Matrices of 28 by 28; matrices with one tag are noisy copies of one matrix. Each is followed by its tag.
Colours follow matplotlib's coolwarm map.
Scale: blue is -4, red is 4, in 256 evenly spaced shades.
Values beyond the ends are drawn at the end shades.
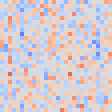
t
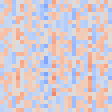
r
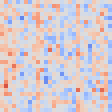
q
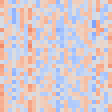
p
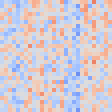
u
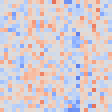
u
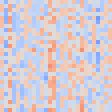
t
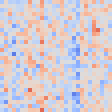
u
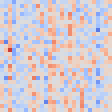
t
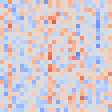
t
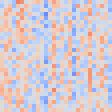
r
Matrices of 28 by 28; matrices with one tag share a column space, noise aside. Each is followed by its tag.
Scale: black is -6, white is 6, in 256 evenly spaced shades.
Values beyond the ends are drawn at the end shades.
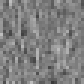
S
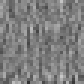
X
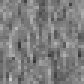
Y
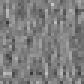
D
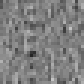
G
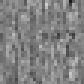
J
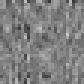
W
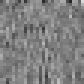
W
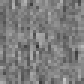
J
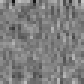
W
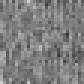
J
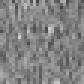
W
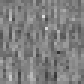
Y
